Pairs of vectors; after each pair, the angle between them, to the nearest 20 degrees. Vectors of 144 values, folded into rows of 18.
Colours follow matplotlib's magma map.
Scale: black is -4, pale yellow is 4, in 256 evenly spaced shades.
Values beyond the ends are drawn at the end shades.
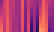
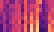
160 degrees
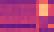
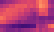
60 degrees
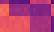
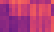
160 degrees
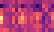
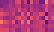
60 degrees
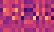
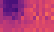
120 degrees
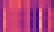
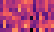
60 degrees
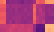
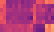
20 degrees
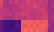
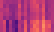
60 degrees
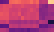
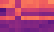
60 degrees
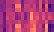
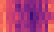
140 degrees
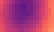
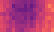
20 degrees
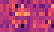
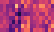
140 degrees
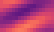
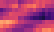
120 degrees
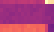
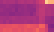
20 degrees
